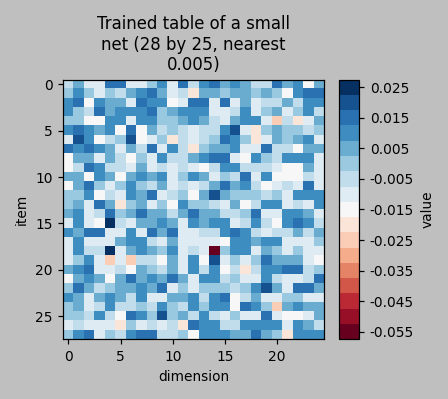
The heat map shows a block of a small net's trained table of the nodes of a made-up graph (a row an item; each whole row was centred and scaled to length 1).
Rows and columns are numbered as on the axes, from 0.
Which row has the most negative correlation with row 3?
8
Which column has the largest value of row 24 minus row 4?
22
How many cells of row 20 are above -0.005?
13
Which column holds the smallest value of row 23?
16
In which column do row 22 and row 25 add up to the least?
21
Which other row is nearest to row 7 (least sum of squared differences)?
5
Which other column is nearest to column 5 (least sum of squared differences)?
11
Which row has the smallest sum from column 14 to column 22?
25
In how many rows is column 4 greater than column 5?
15
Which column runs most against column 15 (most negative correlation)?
19
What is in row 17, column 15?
-0.015
